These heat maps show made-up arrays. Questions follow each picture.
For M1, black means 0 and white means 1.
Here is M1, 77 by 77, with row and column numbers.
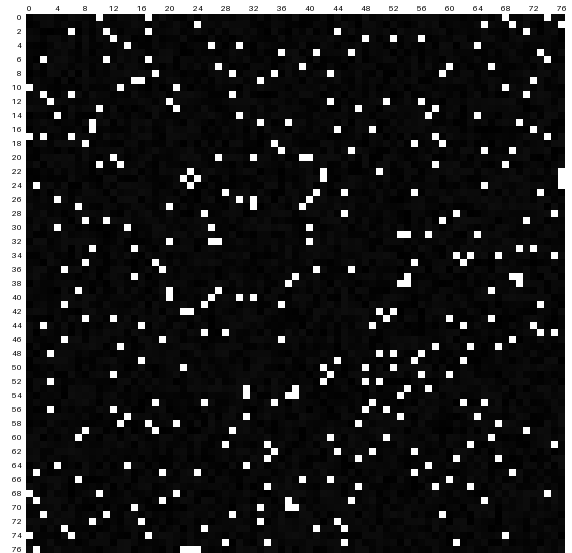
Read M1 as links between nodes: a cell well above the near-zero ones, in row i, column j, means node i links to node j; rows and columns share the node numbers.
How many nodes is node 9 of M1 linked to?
4
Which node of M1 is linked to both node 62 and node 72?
node 44
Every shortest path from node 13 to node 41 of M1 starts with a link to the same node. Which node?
node 47
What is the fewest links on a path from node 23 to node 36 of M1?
4
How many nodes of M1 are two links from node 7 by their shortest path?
4
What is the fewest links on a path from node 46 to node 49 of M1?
4
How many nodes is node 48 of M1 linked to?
4
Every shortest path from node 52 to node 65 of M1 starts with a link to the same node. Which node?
node 42
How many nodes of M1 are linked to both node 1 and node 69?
1
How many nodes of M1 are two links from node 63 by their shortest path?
4
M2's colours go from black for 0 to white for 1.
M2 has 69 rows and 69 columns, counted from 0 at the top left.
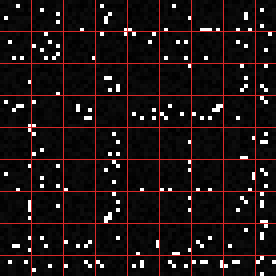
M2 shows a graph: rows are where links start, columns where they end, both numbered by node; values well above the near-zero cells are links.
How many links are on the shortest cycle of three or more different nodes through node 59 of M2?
3
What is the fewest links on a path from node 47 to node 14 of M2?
4
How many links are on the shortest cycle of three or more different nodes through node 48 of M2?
6
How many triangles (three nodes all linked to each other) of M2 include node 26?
0
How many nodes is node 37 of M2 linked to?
1
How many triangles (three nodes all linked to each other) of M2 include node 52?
2
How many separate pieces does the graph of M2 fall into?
8
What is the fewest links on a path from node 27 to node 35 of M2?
3
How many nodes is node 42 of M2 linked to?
3
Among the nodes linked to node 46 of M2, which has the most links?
node 66
